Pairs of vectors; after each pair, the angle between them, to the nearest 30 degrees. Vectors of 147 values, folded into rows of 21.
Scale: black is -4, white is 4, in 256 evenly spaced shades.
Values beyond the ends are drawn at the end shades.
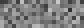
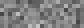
90 degrees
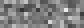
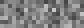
90 degrees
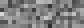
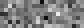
120 degrees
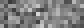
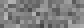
150 degrees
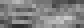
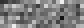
120 degrees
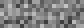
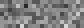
150 degrees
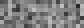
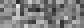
120 degrees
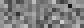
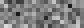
30 degrees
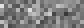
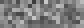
60 degrees
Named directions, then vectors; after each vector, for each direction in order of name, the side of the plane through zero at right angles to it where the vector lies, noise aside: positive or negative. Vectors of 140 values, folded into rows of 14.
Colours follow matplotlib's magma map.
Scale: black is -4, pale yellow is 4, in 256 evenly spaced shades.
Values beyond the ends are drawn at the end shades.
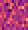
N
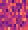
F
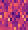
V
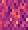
negative, positive, negative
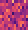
negative, negative, positive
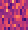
negative, negative, negative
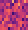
negative, negative, positive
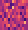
negative, negative, negative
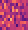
negative, negative, negative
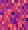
negative, negative, positive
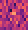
negative, positive, negative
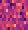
negative, negative, negative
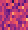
positive, positive, negative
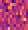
positive, positive, positive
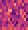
positive, negative, positive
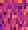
positive, negative, negative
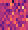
positive, positive, negative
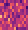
negative, positive, positive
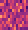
negative, positive, positive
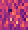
negative, positive, negative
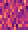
negative, positive, positive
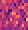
negative, positive, negative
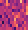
positive, negative, negative
